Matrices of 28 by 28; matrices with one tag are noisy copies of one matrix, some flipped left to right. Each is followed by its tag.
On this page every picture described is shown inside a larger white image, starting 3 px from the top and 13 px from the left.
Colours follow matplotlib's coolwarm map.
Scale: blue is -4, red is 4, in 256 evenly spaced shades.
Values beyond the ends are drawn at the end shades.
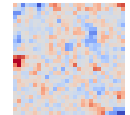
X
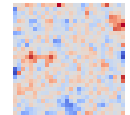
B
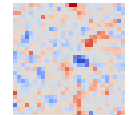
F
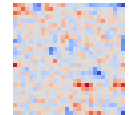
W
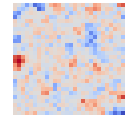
X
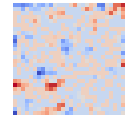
W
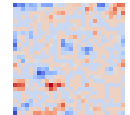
W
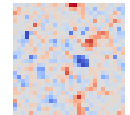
F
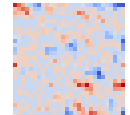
W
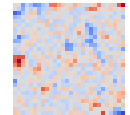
X
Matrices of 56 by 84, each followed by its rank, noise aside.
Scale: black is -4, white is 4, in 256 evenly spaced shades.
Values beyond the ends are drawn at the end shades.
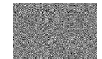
seven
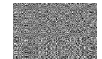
seven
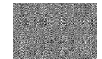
six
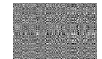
three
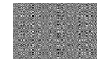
three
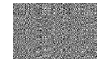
six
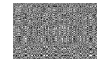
four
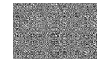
seven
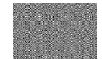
four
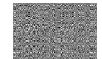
five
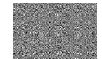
six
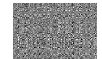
seven
